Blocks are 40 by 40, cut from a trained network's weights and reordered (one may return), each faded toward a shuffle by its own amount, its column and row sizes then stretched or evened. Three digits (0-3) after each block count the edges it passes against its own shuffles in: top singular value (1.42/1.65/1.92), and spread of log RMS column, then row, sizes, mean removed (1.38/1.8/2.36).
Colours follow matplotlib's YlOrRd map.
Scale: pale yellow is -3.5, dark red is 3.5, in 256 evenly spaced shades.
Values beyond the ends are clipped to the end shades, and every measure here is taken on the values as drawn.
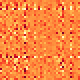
2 3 2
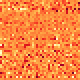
0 1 3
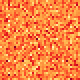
0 2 1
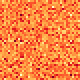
2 0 0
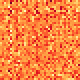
0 2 1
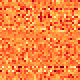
1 1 3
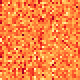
0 2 0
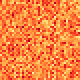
2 1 0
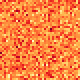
0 0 1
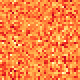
1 2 0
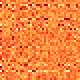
3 1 2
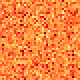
0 1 0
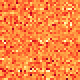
0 1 2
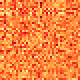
3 0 2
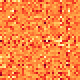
1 2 2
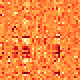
3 3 1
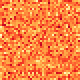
0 1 1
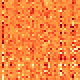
2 3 1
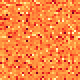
0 0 1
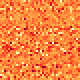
1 0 2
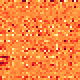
0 1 3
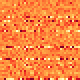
3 0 3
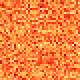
1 0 1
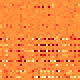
3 1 3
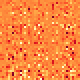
1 3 2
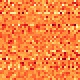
1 1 3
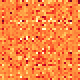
2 3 2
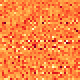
2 0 2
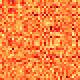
3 2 0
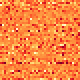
2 0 3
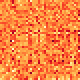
3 2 1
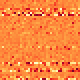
3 0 3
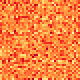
2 0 2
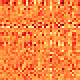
3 2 3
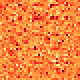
2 1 0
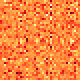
2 2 1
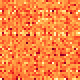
2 0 2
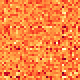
3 2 1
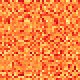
3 0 2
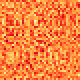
3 1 0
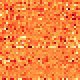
1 1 3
